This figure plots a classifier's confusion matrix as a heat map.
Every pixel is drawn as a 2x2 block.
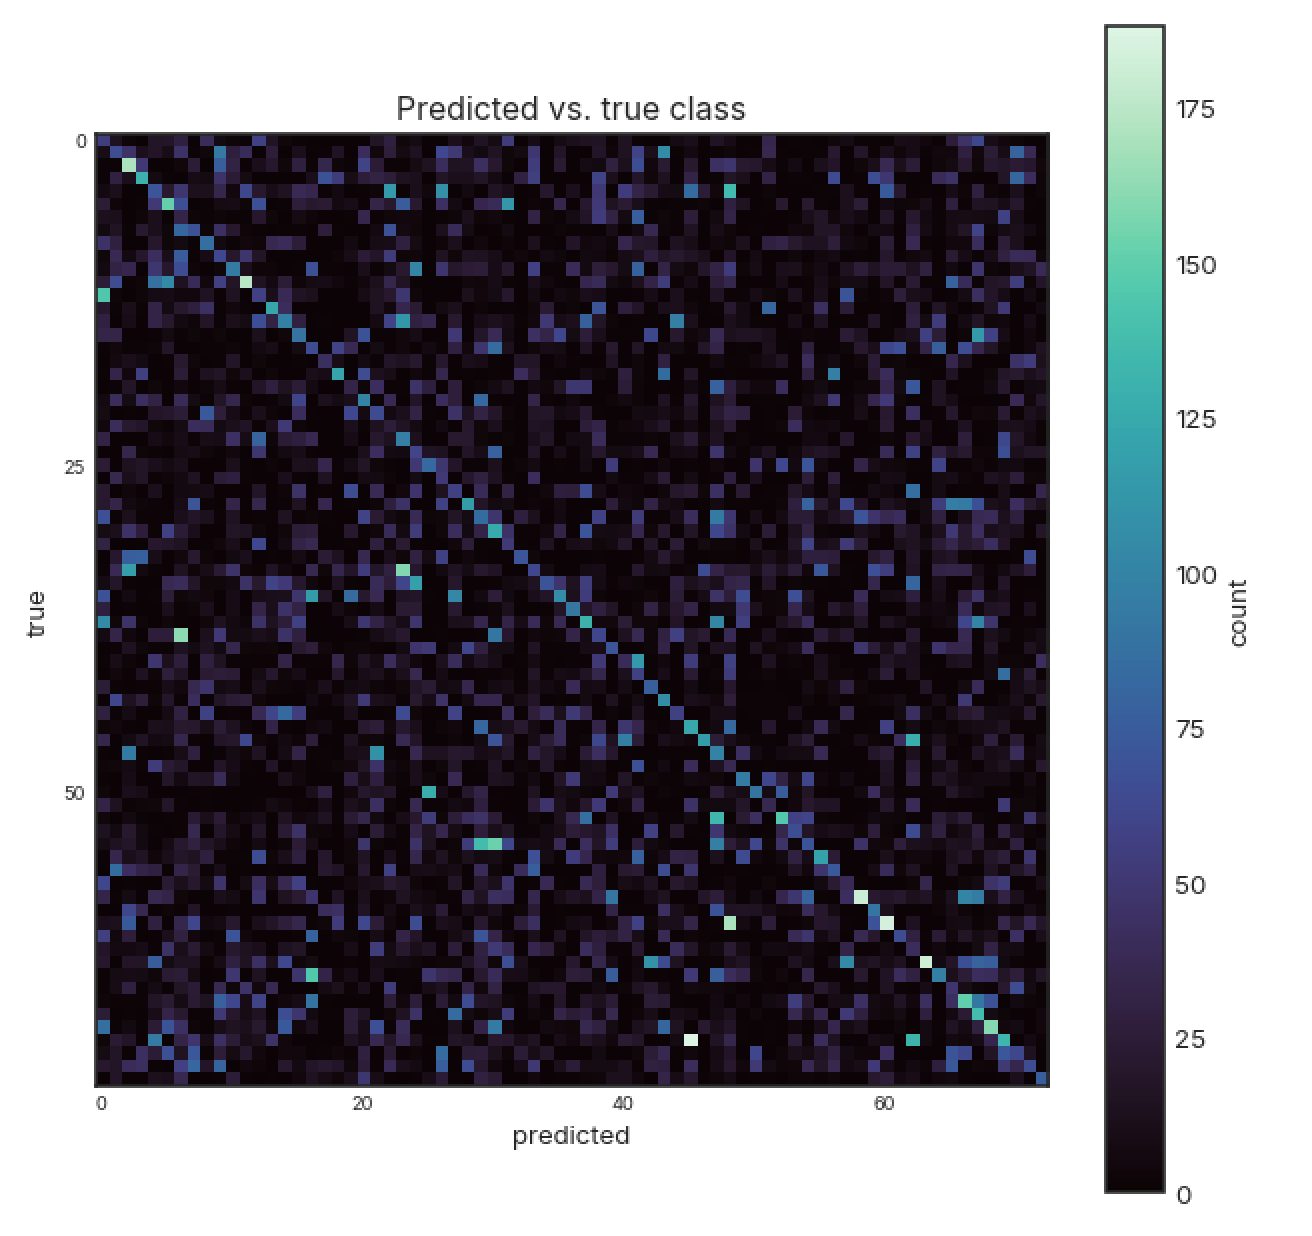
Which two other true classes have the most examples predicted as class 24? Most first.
34, 10
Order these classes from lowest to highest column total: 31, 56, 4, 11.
11, 56, 31, 4
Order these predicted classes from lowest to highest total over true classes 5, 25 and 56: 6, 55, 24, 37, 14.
14, 37, 55, 24, 6
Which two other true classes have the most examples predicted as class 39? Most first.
58, 64
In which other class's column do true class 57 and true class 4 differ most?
48
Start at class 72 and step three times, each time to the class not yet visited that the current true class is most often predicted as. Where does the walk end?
47
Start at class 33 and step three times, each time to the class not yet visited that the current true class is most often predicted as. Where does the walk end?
0
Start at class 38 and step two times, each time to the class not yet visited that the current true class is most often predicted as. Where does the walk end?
41
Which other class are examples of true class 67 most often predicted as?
27
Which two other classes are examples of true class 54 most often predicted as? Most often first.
30, 29
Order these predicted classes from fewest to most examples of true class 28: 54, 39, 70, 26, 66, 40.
40, 39, 70, 26, 54, 66
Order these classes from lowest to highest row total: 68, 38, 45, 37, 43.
43, 45, 38, 68, 37
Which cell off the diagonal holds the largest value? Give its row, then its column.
69, 45
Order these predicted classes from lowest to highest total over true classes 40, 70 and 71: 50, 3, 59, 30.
30, 59, 3, 50
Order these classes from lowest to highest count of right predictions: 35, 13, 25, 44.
44, 25, 35, 13
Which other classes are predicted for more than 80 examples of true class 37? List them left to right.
0, 47, 67
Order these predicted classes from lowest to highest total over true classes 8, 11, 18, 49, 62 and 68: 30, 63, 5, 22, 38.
63, 22, 38, 30, 5
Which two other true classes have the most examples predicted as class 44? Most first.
14, 38
